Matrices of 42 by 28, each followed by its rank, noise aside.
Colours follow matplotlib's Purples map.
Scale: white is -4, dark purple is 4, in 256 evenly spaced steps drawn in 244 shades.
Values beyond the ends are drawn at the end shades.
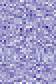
five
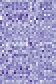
five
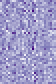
five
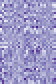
four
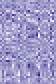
four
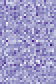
six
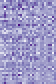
four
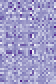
five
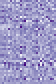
four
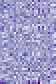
six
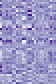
three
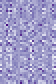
four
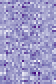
five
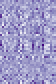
four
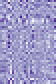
three
